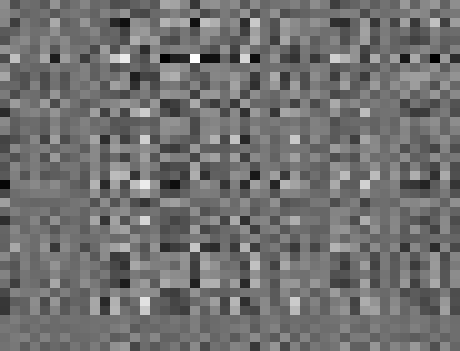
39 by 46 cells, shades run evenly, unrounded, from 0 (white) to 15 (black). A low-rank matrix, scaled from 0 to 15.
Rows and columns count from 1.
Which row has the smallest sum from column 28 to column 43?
20
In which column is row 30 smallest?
26
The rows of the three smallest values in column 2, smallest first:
7, 28, 12
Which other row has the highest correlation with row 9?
23
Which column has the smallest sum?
15
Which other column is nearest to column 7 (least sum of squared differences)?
5
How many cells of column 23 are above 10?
6
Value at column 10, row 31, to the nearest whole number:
9
